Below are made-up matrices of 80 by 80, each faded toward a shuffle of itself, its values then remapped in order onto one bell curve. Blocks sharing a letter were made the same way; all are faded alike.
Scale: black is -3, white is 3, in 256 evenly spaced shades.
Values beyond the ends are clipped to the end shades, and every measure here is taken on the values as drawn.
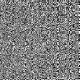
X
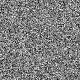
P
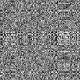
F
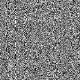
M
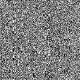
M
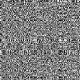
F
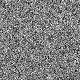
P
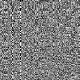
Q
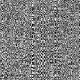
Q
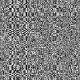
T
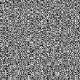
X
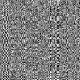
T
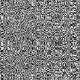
X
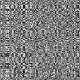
T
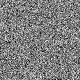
P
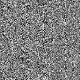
M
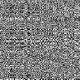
F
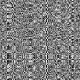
T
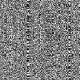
X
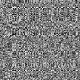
F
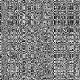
T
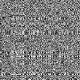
F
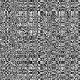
T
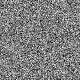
P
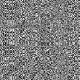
X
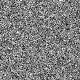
P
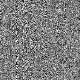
M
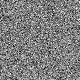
P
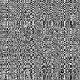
T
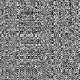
X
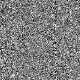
M
